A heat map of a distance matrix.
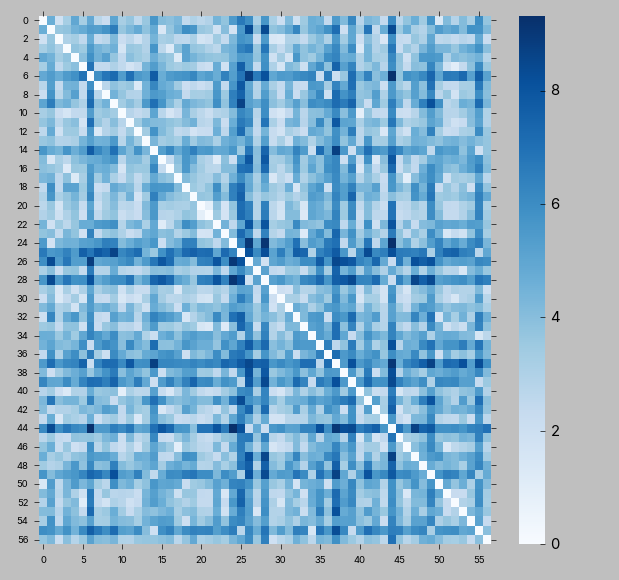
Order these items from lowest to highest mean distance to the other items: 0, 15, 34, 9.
0, 15, 34, 9
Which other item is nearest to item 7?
12
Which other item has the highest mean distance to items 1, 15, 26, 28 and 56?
37
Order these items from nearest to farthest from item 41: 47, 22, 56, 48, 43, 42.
43, 56, 47, 42, 22, 48
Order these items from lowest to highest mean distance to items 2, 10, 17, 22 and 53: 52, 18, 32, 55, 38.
52, 38, 18, 32, 55
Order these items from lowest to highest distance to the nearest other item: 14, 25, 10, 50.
10, 50, 14, 25
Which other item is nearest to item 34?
55
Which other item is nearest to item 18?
32
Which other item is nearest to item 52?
5
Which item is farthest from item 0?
25
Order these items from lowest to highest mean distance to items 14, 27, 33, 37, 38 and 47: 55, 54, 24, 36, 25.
24, 54, 36, 55, 25
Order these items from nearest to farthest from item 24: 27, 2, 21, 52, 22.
22, 21, 2, 27, 52
